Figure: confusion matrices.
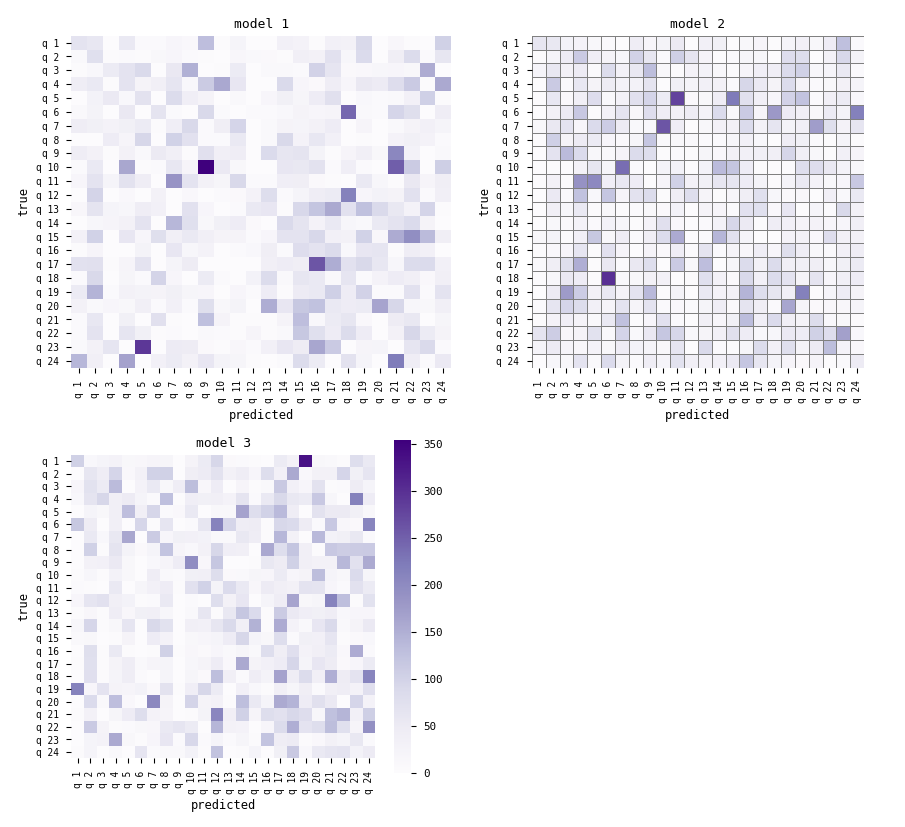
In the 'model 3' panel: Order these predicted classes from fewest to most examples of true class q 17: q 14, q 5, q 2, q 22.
q 22, q 5, q 2, q 14
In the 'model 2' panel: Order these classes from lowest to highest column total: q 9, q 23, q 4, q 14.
q 14, q 23, q 9, q 4
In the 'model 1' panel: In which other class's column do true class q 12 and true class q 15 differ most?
q 18
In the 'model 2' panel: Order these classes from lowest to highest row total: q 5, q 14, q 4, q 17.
q 14, q 4, q 17, q 5
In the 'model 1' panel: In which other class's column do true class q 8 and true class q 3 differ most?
q 23
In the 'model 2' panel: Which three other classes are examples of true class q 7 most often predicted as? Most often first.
q 10, q 21, q 6
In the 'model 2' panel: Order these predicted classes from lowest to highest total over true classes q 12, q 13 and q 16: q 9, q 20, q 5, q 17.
q 5, q 20, q 9, q 17
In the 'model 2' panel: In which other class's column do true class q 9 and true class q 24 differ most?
q 3
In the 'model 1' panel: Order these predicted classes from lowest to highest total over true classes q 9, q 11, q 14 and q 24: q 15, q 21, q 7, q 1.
q 1, q 15, q 7, q 21
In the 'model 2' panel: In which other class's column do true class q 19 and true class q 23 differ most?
q 20
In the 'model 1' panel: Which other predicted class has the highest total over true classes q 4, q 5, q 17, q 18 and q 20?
q 16
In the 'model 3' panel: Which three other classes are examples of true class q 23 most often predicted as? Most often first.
q 4, q 16, q 10
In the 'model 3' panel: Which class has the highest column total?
q 17
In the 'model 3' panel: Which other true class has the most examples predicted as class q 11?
q 19
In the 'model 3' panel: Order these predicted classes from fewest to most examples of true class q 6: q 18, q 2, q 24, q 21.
q 2, q 18, q 21, q 24
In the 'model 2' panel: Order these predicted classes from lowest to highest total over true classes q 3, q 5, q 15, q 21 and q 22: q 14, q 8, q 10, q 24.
q 24, q 8, q 14, q 10
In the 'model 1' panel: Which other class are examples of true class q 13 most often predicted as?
q 17
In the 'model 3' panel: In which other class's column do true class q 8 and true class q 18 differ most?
q 16
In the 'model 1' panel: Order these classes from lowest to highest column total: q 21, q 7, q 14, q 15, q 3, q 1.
q 3, q 1, q 14, q 7, q 15, q 21
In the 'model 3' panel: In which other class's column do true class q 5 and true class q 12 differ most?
q 21
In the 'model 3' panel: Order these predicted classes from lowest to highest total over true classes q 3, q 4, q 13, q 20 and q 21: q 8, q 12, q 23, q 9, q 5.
q 9, q 5, q 8, q 12, q 23
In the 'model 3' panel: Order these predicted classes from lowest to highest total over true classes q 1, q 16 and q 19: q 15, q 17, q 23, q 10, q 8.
q 15, q 10, q 17, q 8, q 23
